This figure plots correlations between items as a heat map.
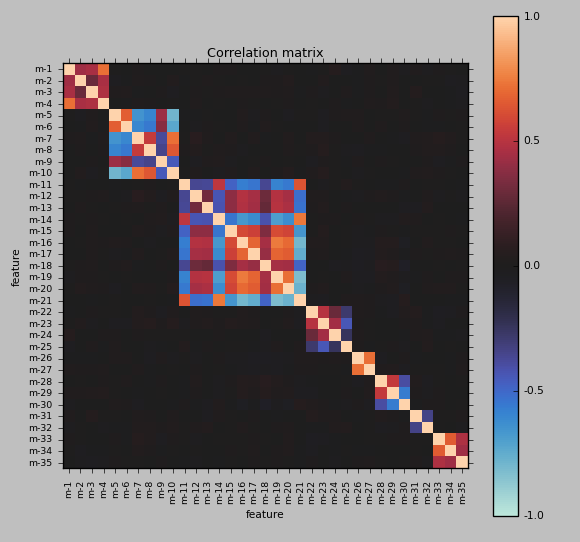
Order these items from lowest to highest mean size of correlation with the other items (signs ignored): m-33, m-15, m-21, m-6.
m-33, m-6, m-15, m-21
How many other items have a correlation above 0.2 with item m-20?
7
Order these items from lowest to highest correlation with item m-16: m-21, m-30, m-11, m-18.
m-21, m-11, m-30, m-18
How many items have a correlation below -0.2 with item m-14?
8
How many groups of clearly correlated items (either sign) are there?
8
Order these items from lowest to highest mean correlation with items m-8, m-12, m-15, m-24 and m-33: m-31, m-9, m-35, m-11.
m-11, m-9, m-31, m-35
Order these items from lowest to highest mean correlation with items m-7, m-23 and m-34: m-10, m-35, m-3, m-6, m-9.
m-6, m-9, m-3, m-35, m-10
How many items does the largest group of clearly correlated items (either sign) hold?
11
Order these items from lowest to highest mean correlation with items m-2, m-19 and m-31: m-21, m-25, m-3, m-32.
m-21, m-32, m-25, m-3
